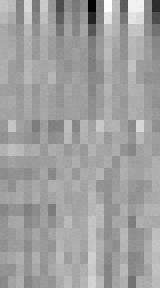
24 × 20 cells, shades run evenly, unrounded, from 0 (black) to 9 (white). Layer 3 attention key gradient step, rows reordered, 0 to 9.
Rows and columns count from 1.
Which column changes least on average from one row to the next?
6
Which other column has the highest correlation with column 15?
18
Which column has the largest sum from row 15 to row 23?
12
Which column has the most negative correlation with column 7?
13
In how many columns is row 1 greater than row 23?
8
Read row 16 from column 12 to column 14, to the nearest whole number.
6 5 5
